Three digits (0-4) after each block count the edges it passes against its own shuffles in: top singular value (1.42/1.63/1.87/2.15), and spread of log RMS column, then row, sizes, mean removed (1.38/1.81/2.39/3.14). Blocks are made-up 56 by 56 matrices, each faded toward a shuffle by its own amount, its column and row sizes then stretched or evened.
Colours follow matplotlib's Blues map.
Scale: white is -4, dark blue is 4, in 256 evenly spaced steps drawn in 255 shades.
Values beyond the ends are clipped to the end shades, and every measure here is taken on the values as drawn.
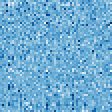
2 1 1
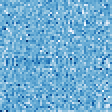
2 1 1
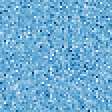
1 0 0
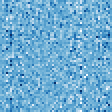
2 3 0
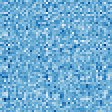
3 2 1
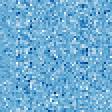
2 2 0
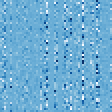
2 4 0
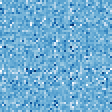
0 2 2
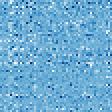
3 2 3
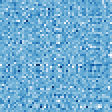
4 0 2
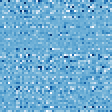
2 1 4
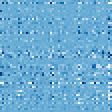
3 2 4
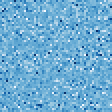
0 0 2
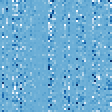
1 4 1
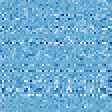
4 1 4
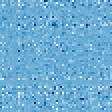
0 2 3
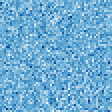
1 0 0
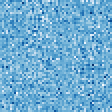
2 1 0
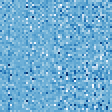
1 3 1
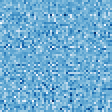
3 1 2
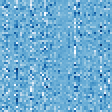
0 4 1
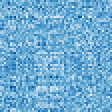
4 1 2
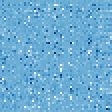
1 2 1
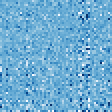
2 3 2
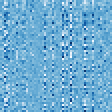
4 4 0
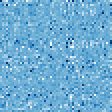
3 1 2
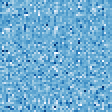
2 2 1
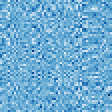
4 2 0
